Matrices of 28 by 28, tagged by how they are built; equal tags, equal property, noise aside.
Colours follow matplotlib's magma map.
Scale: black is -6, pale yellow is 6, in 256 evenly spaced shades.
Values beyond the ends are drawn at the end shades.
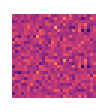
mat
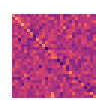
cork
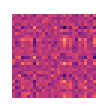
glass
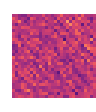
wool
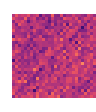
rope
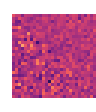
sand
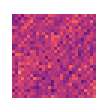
rope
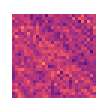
wool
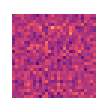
glass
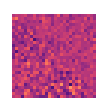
sand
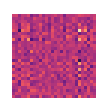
glass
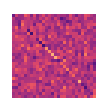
cork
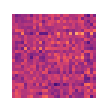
glass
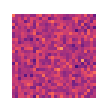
mat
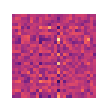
glass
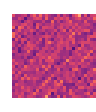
rope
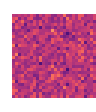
mat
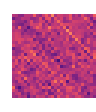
wool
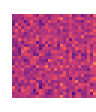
mat
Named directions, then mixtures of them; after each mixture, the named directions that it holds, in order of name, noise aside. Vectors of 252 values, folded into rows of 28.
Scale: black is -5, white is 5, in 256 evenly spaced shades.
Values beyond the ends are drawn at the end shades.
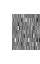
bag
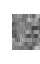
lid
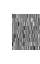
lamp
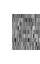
bag, lid.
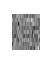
bag, lamp, lid.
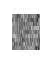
bag, lamp, lid.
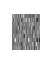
bag.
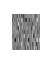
bag.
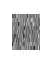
lamp.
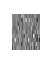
bag.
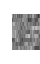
lid.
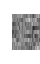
bag, lid.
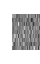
lamp.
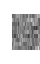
lamp, lid.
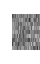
bag, lamp, lid.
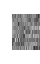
bag, lamp, lid.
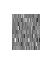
bag.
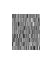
lamp.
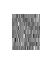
bag, lamp, lid.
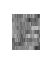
lid.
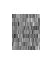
lamp, lid.
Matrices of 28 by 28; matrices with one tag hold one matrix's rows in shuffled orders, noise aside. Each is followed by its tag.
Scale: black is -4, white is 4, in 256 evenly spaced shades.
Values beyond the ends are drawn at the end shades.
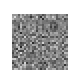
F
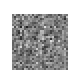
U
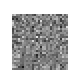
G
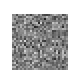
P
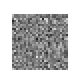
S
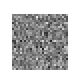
S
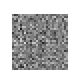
F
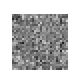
G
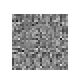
G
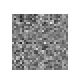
U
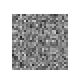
F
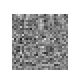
U
